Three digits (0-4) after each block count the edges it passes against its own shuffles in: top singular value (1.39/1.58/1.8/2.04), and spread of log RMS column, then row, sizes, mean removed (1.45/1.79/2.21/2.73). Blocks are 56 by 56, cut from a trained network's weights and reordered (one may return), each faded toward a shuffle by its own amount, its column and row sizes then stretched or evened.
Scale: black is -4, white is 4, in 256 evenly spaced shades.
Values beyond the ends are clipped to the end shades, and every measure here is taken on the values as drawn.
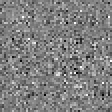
0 2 3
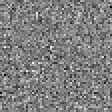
1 1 2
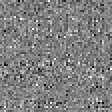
2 1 2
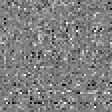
0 0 3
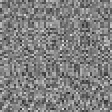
4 1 1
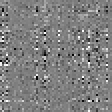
2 4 3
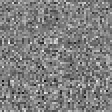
4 1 2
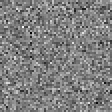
0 0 2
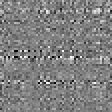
4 1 4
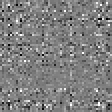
2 3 4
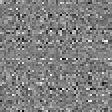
4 2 4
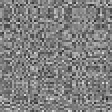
4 0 2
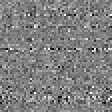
1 1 4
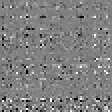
1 3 4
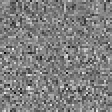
3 1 3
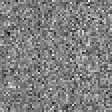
1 2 0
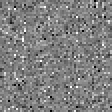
0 1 1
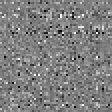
0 2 3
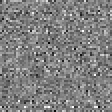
0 0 4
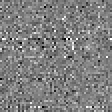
2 1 3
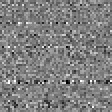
3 1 4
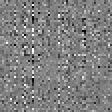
2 4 1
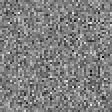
3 1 1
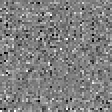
1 2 3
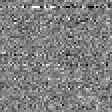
1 0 4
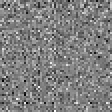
2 1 2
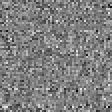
1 1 3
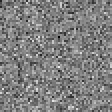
0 1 0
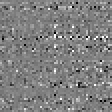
1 2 4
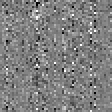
0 4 1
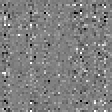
1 3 2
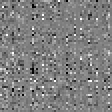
0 4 3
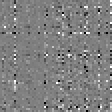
3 4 2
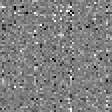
1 3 0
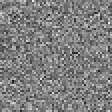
3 0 0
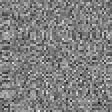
4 1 0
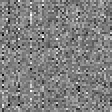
3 4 0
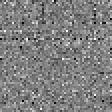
1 1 2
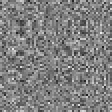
4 2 2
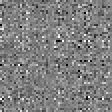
0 3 3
